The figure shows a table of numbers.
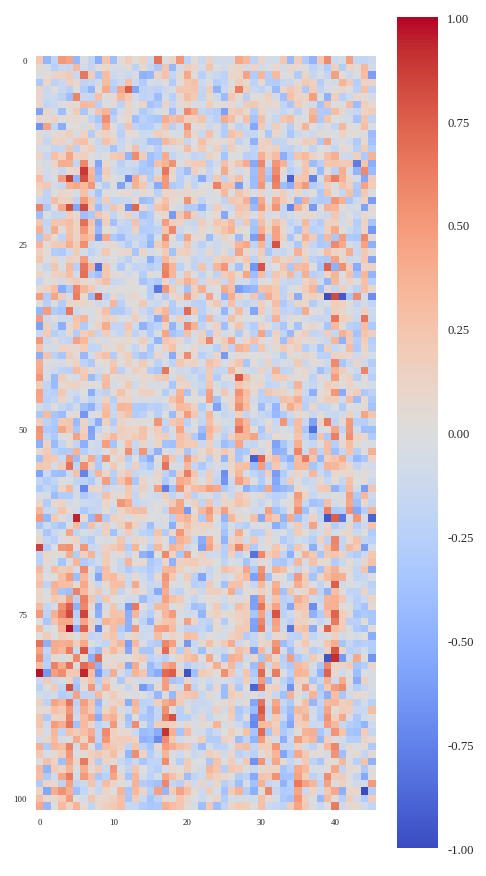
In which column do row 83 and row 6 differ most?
20
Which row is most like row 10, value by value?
78
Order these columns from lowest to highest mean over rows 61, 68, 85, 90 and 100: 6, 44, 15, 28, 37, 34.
34, 15, 44, 28, 6, 37
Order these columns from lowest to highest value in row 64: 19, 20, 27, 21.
21, 20, 27, 19
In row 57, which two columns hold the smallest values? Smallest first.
25, 32
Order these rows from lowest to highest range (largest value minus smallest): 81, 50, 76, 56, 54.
76, 56, 50, 54, 81
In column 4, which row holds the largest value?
77
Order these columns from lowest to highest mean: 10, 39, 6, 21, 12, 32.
12, 21, 10, 39, 32, 6
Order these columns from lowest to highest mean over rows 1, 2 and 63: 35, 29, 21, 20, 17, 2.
2, 29, 35, 21, 17, 20
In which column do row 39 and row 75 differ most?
40
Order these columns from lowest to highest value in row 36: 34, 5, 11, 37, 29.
29, 11, 34, 37, 5
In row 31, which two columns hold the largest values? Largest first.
5, 17
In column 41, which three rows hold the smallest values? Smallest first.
32, 62, 81
